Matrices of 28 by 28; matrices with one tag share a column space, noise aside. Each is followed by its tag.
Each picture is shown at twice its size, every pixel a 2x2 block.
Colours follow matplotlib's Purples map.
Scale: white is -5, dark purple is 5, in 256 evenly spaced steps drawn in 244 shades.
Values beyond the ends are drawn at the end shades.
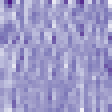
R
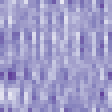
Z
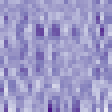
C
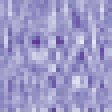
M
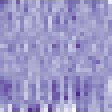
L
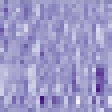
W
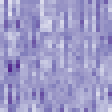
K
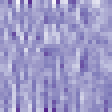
R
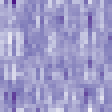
Z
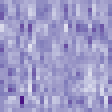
W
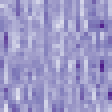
K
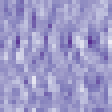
M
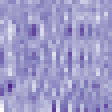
C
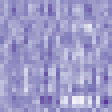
W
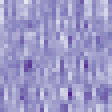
K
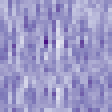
M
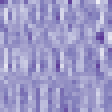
R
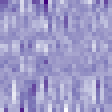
L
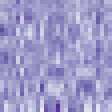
C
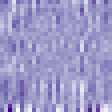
L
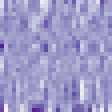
L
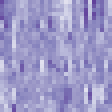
K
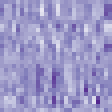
W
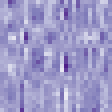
R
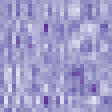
W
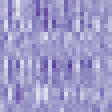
K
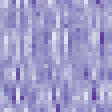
Z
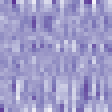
L
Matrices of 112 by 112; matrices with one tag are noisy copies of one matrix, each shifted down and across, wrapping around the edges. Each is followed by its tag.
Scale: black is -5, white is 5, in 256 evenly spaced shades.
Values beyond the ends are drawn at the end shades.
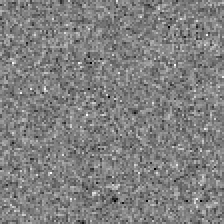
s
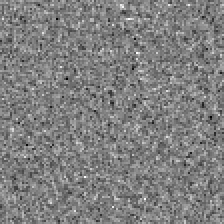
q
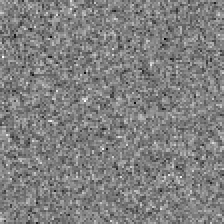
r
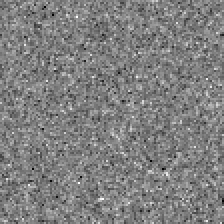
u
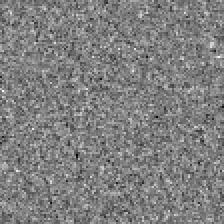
q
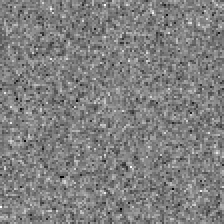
u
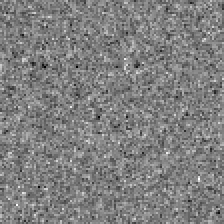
s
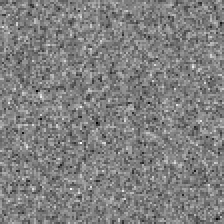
u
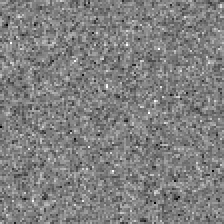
s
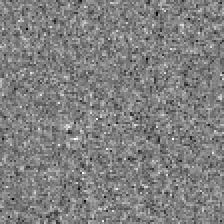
q
